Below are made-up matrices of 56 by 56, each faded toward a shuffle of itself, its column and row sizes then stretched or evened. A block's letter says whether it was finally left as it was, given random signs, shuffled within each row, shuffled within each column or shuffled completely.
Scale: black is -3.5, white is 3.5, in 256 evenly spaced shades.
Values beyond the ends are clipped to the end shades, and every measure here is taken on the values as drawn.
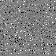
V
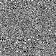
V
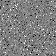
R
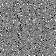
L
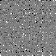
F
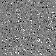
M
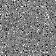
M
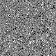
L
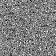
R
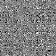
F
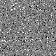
V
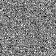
V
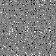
M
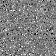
V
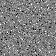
R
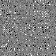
F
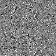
L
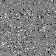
V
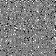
F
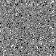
F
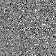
M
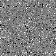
M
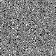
L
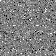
V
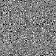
F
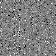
L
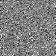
F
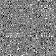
F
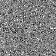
V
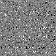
M
